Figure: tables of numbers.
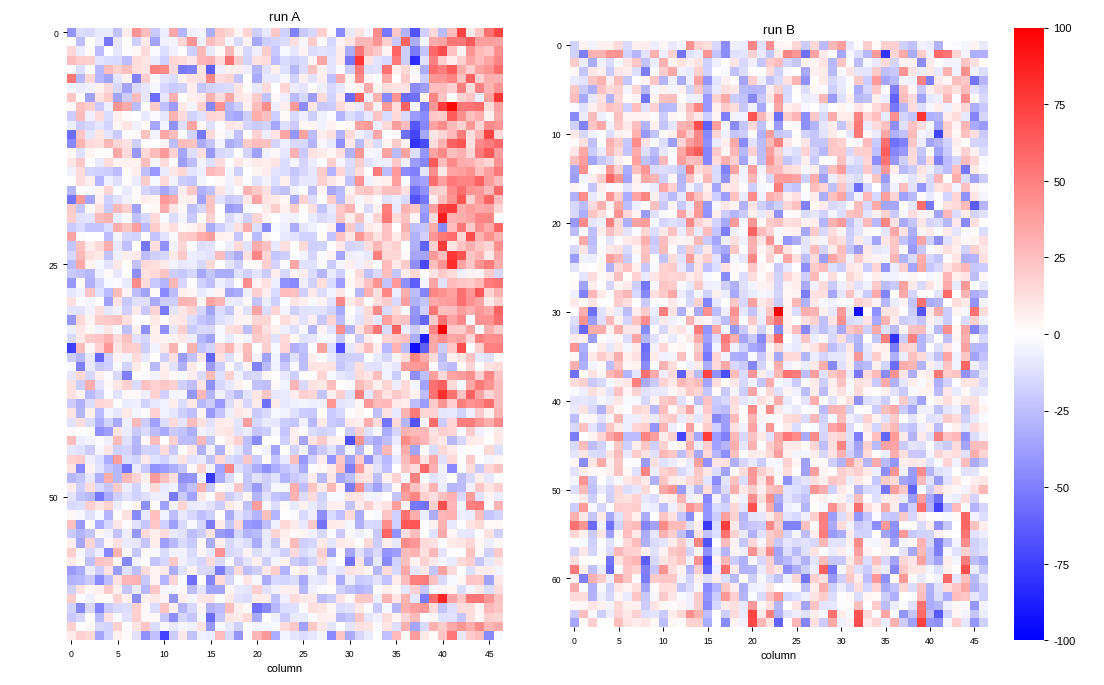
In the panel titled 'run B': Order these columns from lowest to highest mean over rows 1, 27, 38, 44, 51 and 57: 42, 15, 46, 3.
46, 15, 3, 42
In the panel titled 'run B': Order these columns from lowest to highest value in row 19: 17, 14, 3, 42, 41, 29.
41, 17, 29, 3, 42, 14
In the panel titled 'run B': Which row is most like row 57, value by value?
51
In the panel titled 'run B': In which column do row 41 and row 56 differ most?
15
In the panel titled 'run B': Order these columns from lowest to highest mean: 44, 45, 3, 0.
45, 0, 3, 44
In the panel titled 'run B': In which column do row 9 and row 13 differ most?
1
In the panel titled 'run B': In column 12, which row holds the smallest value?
44
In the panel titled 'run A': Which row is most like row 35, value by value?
59
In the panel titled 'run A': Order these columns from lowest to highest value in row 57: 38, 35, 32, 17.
32, 35, 17, 38
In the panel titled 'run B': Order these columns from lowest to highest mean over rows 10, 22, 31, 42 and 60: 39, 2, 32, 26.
26, 2, 39, 32
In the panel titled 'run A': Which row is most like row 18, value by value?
11
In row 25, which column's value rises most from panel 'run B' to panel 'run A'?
41
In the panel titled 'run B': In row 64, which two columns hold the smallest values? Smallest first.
41, 37
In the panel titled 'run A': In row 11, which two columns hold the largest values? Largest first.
45, 42
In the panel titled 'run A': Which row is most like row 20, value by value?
61
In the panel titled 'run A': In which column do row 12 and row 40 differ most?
21
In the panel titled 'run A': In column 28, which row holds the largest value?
40
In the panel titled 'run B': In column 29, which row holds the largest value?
64
